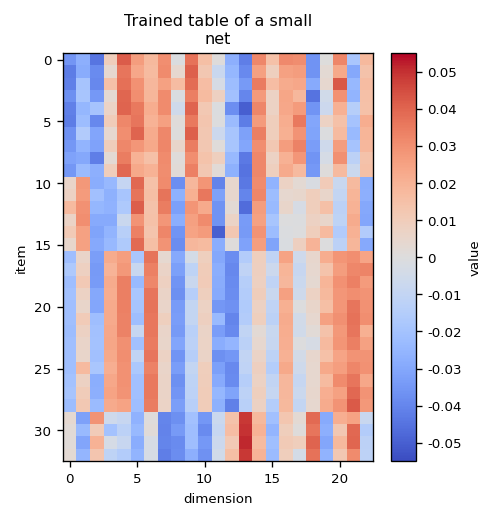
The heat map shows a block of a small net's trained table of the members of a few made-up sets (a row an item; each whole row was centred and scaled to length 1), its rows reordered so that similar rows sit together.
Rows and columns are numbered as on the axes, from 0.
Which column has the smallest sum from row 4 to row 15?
13
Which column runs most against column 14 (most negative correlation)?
21
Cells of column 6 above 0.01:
29
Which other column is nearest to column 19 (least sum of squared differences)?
10
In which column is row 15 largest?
5
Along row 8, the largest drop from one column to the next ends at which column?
18
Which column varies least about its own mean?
16
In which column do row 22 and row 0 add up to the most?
4
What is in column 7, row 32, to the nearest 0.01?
-0.04
